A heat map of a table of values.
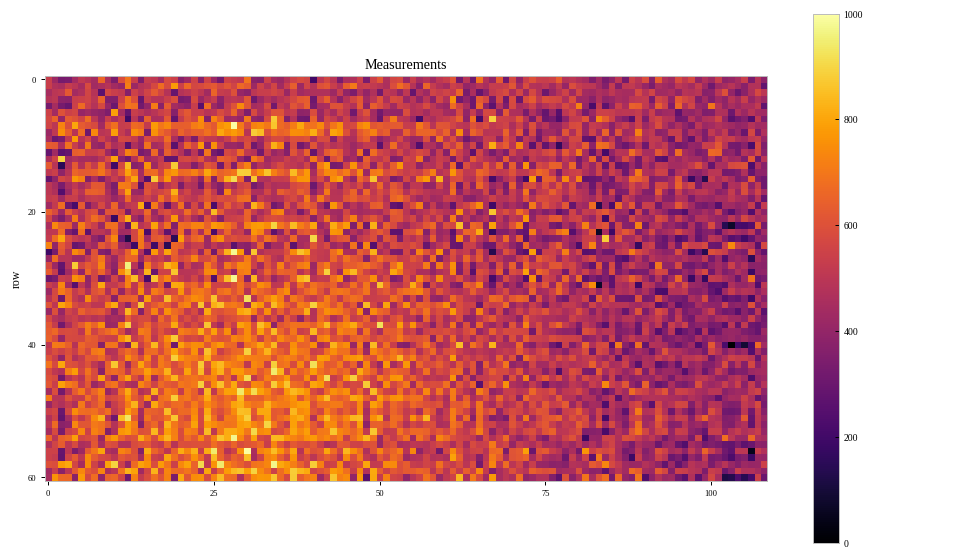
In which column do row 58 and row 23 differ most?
34
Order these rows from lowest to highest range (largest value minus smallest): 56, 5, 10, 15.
5, 10, 15, 56
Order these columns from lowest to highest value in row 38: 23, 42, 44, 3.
3, 42, 44, 23
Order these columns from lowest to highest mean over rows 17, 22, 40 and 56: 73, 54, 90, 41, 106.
106, 90, 73, 54, 41
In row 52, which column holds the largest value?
33
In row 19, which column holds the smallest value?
83
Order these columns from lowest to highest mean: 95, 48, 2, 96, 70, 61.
96, 95, 2, 70, 48, 61
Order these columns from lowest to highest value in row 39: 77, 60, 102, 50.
102, 60, 77, 50
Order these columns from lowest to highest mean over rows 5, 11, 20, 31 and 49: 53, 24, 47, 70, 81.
81, 70, 53, 47, 24
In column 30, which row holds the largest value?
56
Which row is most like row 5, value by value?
2
